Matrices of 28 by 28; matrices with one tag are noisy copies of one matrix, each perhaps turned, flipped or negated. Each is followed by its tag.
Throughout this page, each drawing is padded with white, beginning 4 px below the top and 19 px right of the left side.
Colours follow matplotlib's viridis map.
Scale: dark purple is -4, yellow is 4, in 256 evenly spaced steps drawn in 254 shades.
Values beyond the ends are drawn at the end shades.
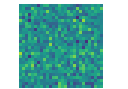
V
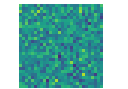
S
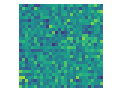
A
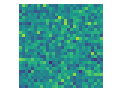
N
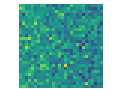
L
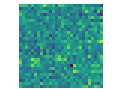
A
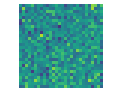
A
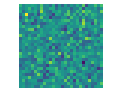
S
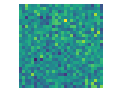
A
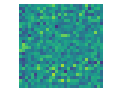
V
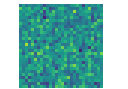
V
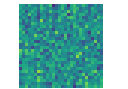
N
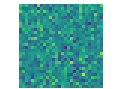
S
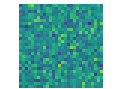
S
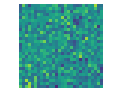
A
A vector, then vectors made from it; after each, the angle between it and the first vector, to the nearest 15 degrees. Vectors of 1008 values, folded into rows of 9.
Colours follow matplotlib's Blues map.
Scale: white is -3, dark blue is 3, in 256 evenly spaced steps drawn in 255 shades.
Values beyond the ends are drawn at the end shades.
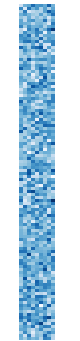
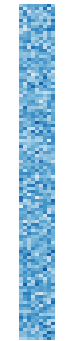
45 degrees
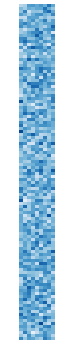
45 degrees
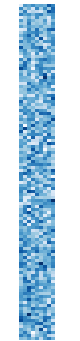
45 degrees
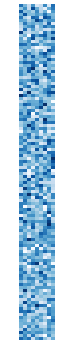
120 degrees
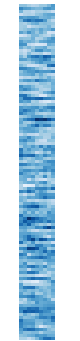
90 degrees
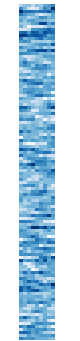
75 degrees
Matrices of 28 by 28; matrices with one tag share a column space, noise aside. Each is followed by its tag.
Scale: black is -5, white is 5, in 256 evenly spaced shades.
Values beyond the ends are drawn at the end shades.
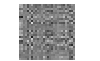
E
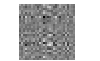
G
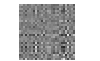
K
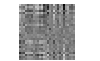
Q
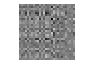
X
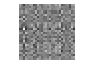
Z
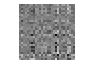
K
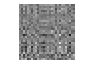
K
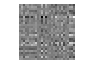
G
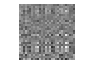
K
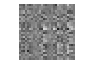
Z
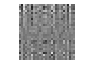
Q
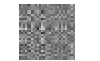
Z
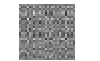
X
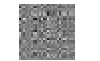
X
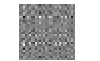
G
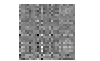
K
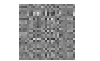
X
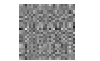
Z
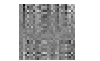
Q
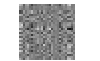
Z
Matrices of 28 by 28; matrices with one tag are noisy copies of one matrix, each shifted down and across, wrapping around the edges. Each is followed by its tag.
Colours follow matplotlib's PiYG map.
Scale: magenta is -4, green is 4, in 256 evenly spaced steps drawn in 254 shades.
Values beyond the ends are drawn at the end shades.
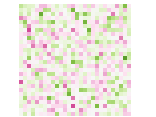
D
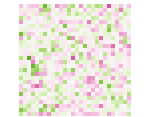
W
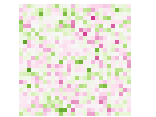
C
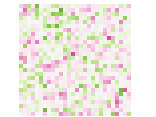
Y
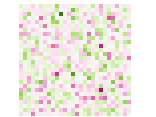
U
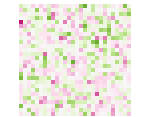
Y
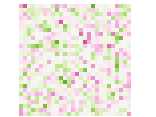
U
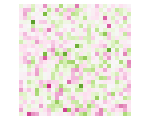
W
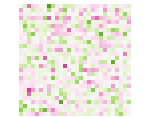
U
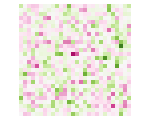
U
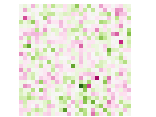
C
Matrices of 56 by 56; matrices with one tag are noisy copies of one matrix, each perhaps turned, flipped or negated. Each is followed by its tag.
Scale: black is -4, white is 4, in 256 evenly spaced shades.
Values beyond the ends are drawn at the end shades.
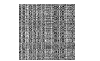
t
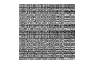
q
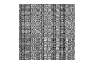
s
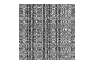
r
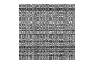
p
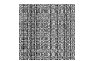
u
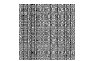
u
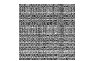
t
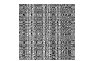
r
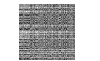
q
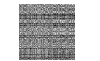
s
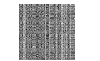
p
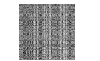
r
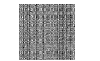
u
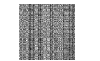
s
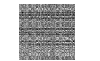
r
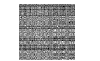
s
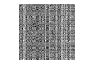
p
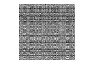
u
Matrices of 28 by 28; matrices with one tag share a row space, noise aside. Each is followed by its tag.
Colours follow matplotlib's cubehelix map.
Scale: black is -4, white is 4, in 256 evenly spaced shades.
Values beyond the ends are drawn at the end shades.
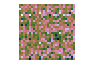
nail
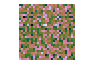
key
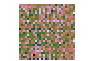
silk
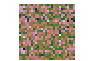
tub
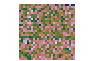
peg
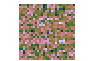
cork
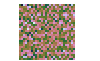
peg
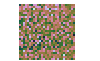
silk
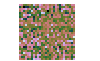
peg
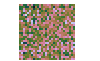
peg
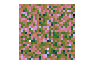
nail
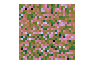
cork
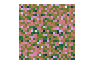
key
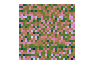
peg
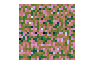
key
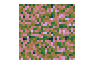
cork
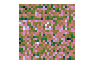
tub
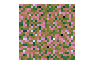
peg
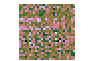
silk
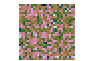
key
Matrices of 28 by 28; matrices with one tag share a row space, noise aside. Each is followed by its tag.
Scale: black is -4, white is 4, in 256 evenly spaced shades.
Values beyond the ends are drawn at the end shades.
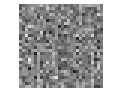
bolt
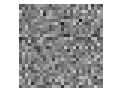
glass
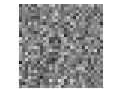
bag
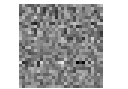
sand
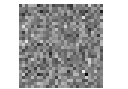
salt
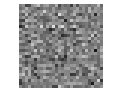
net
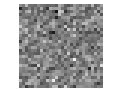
bag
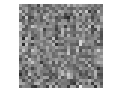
glass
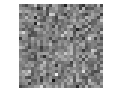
salt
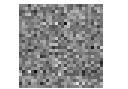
sand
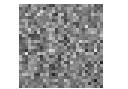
bag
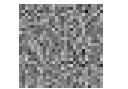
salt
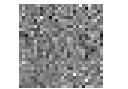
salt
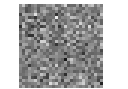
sand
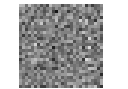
salt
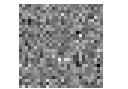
bolt
